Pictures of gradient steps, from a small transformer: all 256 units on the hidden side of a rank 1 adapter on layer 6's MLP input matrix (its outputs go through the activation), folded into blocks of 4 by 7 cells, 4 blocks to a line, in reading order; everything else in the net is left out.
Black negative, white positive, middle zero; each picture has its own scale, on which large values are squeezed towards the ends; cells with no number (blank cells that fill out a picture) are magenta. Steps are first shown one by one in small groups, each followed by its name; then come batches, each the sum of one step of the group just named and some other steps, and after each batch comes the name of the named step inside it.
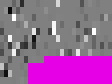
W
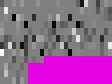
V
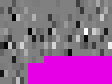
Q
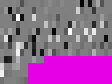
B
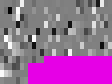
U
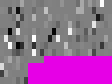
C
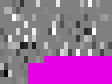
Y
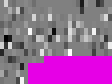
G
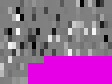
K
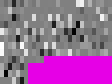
Y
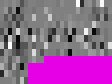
C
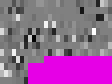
W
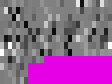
V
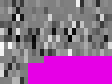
K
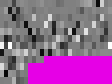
Q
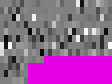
Q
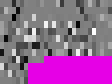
Y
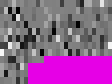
V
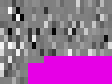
K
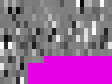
G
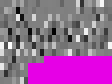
C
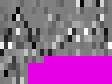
K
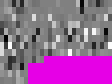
G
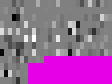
Y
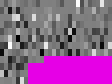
U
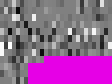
C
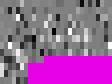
B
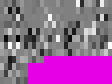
W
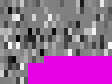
U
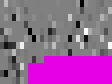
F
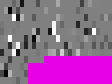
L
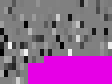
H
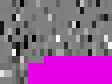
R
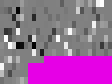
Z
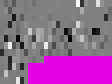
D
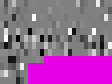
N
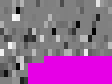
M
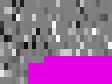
R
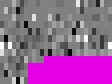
M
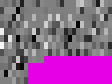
D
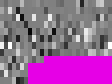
N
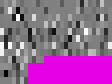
F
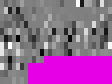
D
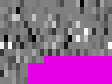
D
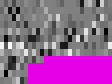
H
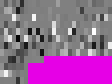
N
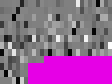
R
